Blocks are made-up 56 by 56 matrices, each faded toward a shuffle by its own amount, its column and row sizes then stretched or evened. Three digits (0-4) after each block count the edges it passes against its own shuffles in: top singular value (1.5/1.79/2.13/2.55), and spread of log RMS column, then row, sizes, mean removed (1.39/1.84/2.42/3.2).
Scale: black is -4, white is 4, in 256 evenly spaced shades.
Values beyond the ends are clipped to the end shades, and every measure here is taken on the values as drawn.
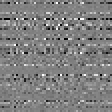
4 1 4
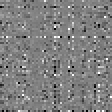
3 3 3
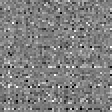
2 1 3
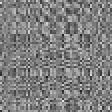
4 4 1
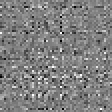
2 3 3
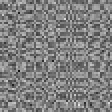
4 0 1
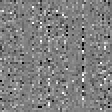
0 3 0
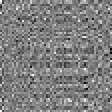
4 3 0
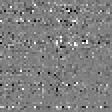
0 1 3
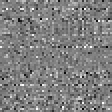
2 0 3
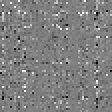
1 3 2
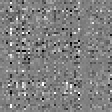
1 3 3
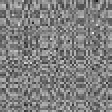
4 1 2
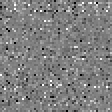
0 1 2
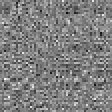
3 2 0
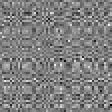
4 1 3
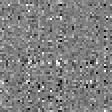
1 3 2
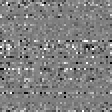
1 1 4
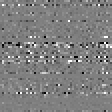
2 1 4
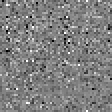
0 2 2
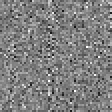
1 2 0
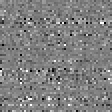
0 1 4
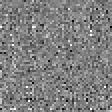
1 1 1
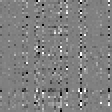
3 4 2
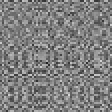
4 0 3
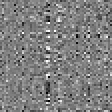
3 3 1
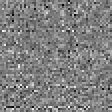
2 1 2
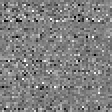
0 1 3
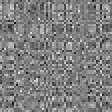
4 2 0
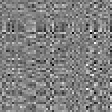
4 3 2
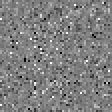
1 1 0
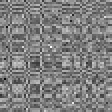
4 1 2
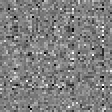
2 2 2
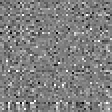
3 1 2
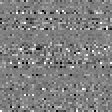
1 0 4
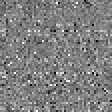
2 0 2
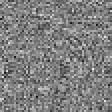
2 0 0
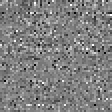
1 0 2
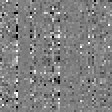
3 3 1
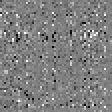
1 3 2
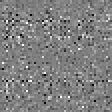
3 2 2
